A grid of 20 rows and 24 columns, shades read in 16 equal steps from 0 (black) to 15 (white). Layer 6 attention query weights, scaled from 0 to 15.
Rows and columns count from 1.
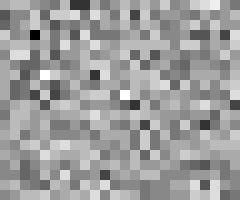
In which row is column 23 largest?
6
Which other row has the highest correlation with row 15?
2
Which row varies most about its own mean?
4
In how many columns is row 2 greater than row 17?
13
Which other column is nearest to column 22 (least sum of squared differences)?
20
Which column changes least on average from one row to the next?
18
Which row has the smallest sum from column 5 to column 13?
1
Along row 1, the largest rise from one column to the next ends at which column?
10
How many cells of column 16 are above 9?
10
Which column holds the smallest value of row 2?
14
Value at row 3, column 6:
5
